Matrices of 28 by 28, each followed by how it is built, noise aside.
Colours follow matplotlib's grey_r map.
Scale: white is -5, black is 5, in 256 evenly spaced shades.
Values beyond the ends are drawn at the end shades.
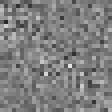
block diagonal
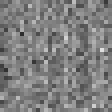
blocks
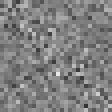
block diagonal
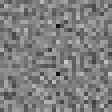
repeating rows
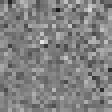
upper triangular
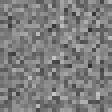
repeating rows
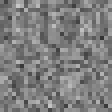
blocks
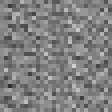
repeating rows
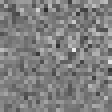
upper triangular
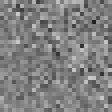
upper triangular
